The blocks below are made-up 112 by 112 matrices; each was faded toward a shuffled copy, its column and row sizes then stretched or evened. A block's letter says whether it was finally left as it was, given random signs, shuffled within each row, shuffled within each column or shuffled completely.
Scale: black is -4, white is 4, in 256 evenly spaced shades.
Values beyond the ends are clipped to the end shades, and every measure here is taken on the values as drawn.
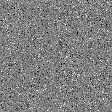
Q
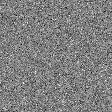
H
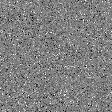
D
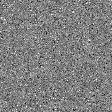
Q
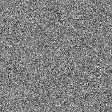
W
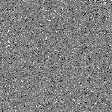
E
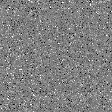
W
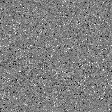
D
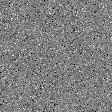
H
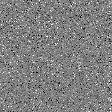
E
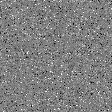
D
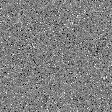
D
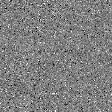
E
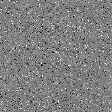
E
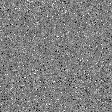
D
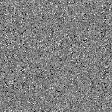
E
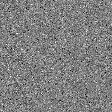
Q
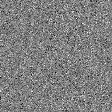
Q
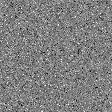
H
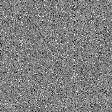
W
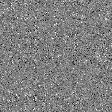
E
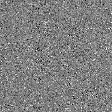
E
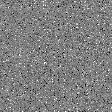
W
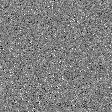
H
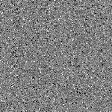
E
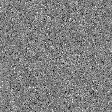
Q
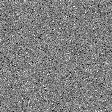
H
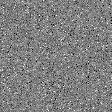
Q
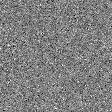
H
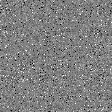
E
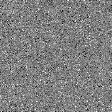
E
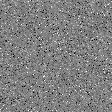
H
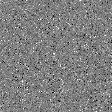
W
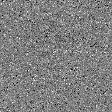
W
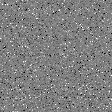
D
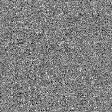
E
